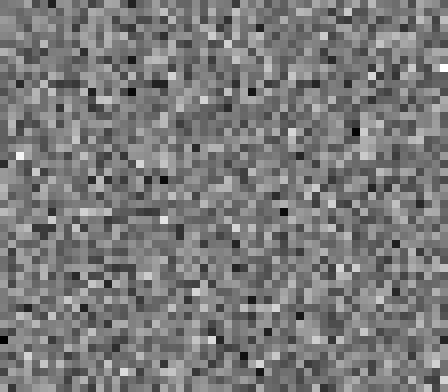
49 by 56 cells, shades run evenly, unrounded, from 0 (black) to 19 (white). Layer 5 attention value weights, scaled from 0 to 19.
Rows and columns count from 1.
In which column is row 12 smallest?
17
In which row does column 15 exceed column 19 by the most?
36
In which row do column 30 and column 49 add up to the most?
5
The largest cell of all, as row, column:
9, 56
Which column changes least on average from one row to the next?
8
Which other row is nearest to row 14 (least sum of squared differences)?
44
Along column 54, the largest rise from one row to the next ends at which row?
49
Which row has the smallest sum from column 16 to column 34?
27
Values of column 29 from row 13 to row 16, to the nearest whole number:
6 3 9 7
